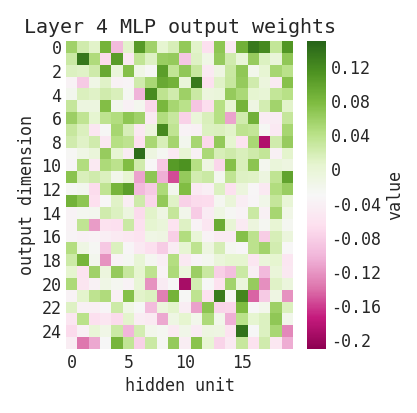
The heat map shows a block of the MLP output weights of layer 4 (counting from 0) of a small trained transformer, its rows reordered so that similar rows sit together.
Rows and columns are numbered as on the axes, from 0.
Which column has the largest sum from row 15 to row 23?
15
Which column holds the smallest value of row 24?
19
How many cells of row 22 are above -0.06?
16
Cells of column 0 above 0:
14
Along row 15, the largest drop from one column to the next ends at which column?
2
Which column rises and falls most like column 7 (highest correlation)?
11
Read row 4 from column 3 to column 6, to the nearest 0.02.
0.02 0.02 -0.02 -0.1
